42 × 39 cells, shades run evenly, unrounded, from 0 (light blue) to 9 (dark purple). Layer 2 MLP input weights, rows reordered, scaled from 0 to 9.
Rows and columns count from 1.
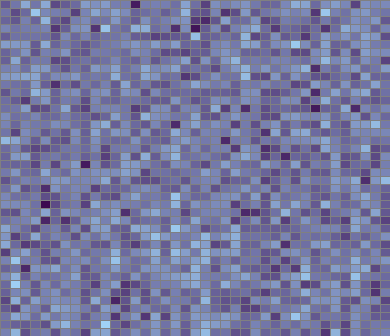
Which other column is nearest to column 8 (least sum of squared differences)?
34
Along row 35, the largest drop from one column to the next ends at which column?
36
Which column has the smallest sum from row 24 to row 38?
18
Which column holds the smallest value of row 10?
25
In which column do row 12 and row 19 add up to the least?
37
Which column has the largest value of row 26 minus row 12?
5
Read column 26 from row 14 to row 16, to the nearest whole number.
4 4 6
